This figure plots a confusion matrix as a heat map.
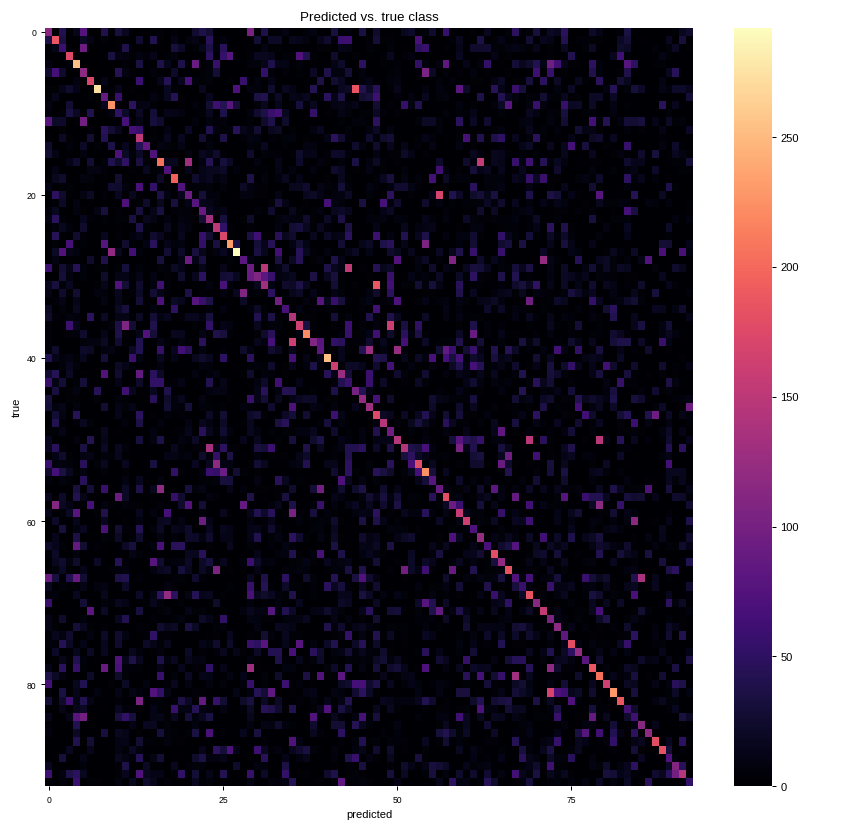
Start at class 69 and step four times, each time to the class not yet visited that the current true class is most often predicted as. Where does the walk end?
62
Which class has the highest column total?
47
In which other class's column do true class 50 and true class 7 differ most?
44
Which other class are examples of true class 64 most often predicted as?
39
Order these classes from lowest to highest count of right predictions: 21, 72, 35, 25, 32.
32, 21, 72, 35, 25
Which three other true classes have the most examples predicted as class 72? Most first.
81, 78, 4
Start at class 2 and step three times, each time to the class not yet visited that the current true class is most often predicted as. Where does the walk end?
25
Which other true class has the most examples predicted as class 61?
37
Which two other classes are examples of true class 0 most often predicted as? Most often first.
29, 5
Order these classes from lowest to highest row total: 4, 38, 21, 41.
21, 41, 38, 4
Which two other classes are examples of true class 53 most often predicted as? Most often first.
24, 65
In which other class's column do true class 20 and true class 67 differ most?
56
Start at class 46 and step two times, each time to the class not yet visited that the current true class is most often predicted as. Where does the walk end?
42
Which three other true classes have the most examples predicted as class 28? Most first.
32, 58, 6
